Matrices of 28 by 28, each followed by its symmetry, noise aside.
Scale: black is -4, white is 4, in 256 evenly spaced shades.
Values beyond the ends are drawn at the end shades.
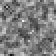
symmetric.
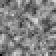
symmetric across the other diagonal.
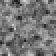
same after a half turn.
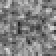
mirrored top to bottom.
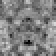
mirrored left to right.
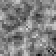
symmetric.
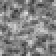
same after a half turn.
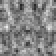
mirrored left to right.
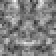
mirrored left to right.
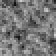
symmetric across the other diagonal.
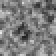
symmetric across the other diagonal.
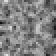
mirrored top to bottom.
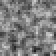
antisymmetric.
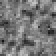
same after a half turn.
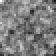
symmetric.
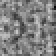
mirrored top to bottom.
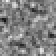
same after a half turn.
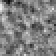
antisymmetric.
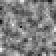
antisymmetric.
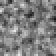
antisymmetric.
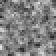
no symmetry.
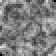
symmetric.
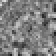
symmetric.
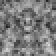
mirrored left to right.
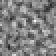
symmetric across the other diagonal.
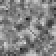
symmetric.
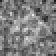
symmetric across the other diagonal.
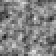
same after a half turn.
